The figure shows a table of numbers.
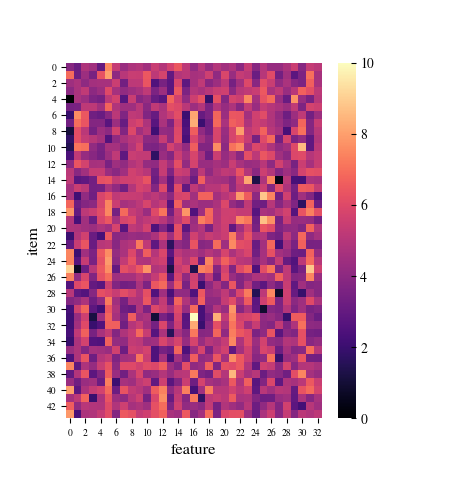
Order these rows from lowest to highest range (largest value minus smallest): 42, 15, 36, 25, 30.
15, 42, 36, 30, 25
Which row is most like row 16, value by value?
19
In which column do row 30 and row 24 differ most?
0
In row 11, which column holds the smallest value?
11
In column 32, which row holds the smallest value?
16
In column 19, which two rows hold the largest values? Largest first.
31, 10
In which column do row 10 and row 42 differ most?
30
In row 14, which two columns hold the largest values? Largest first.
23, 26
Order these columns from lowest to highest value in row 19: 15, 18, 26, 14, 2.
2, 14, 15, 18, 26
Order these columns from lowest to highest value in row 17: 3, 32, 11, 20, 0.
32, 3, 11, 20, 0
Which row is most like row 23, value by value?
1
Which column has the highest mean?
5
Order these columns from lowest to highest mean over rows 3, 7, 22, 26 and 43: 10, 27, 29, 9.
29, 27, 10, 9
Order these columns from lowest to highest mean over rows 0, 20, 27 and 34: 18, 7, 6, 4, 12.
4, 7, 18, 6, 12
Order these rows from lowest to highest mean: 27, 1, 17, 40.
27, 17, 1, 40
